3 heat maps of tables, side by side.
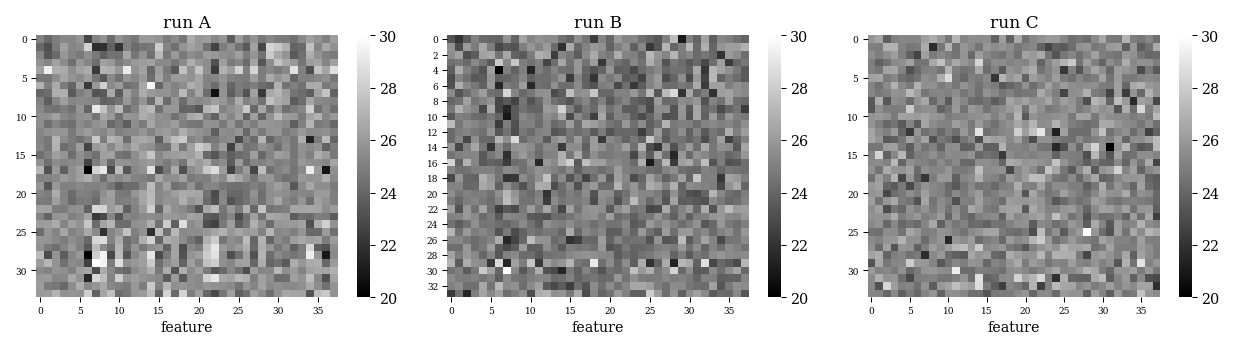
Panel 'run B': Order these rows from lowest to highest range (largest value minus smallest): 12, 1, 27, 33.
27, 12, 1, 33
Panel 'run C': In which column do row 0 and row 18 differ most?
7
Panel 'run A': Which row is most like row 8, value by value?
2
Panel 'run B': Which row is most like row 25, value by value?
11
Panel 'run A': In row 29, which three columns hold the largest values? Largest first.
7, 8, 10
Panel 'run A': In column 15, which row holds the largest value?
1
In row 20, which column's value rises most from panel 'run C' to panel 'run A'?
2
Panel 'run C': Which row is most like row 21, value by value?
2
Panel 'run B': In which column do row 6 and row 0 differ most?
1
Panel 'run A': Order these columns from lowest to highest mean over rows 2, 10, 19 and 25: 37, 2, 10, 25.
10, 37, 2, 25
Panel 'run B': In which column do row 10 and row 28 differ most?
7
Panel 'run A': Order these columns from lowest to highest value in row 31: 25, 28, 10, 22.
28, 25, 10, 22
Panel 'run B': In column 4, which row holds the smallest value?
9
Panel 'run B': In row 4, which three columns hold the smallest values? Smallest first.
6, 10, 32
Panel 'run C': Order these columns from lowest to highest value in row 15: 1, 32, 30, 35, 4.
30, 35, 32, 4, 1
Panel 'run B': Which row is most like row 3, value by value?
13
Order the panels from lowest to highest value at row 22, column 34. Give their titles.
run C, run B, run A
